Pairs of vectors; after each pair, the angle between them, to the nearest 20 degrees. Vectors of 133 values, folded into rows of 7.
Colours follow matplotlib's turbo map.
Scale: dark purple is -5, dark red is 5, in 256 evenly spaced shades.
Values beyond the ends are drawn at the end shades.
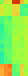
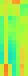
40 degrees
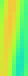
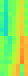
140 degrees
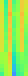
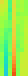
120 degrees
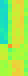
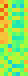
140 degrees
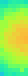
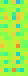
80 degrees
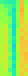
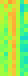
160 degrees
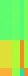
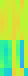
160 degrees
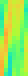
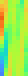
140 degrees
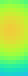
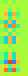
100 degrees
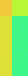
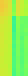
20 degrees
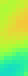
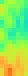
160 degrees
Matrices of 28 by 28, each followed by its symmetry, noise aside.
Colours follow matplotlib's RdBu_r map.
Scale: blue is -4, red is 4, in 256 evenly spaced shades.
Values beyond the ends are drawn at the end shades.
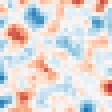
antisymmetric.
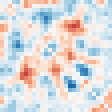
symmetric.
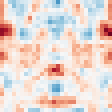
mirrored left to right.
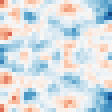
mirrored top to bottom.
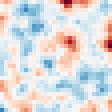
symmetric across the other diagonal.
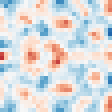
mirrored top to bottom.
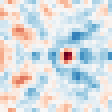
mirrored top to bottom.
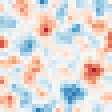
antisymmetric.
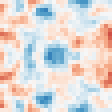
mirrored top to bottom.
